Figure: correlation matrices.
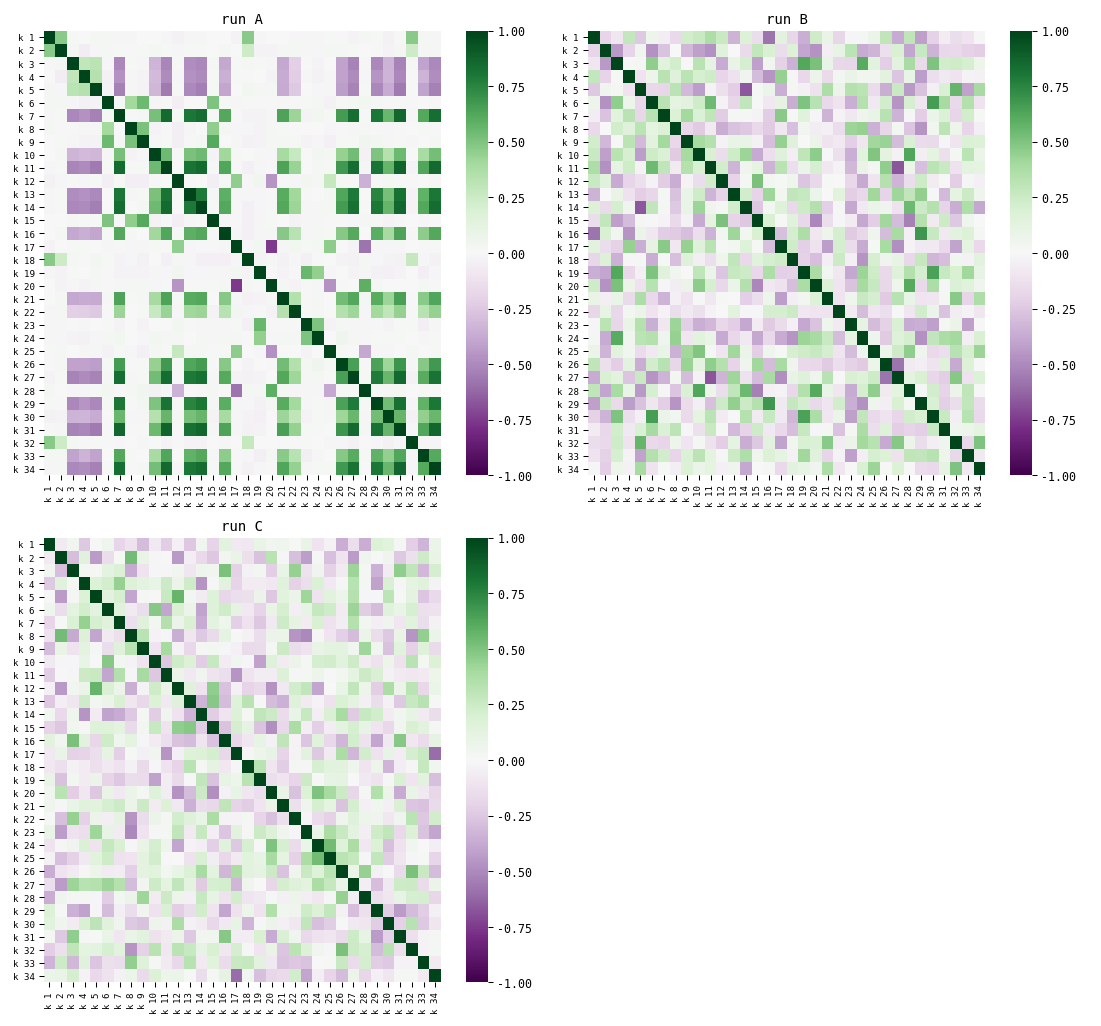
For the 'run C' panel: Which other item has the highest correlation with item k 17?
k 26
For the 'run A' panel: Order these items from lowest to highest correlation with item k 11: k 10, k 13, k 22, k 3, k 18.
k 3, k 18, k 22, k 10, k 13
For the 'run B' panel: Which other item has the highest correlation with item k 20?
k 28
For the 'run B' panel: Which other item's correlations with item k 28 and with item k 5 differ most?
k 14
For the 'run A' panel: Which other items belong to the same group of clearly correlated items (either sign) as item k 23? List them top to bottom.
k 19, k 24
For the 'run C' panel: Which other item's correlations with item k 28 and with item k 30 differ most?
k 9
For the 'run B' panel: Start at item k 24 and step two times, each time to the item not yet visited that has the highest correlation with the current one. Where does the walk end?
k 19
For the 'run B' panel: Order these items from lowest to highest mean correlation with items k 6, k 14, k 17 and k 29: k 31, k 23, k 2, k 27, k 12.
k 23, k 27, k 2, k 31, k 12
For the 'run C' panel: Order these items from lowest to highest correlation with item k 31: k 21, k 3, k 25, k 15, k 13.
k 13, k 25, k 15, k 21, k 3
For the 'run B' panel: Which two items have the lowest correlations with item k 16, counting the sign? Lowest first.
k 1, k 4
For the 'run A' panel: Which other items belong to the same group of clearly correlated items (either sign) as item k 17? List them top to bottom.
k 12, k 20, k 25, k 28
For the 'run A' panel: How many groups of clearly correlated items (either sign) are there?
5
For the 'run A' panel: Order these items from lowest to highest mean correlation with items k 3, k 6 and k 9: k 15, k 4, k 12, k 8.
k 12, k 4, k 8, k 15
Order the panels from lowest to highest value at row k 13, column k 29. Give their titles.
run C, run B, run A
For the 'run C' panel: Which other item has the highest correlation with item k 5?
k 12
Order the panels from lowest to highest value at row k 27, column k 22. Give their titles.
run B, run C, run A
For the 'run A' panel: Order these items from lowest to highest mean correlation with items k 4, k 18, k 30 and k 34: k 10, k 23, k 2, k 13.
k 23, k 2, k 10, k 13
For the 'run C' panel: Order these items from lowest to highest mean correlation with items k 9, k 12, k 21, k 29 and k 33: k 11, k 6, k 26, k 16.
k 16, k 6, k 26, k 11
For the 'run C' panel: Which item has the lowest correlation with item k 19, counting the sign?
k 10
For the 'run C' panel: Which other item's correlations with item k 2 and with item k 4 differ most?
k 27
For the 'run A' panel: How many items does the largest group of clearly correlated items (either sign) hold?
18
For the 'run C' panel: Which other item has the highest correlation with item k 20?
k 24
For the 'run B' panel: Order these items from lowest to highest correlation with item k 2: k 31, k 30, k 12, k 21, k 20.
k 20, k 30, k 31, k 21, k 12
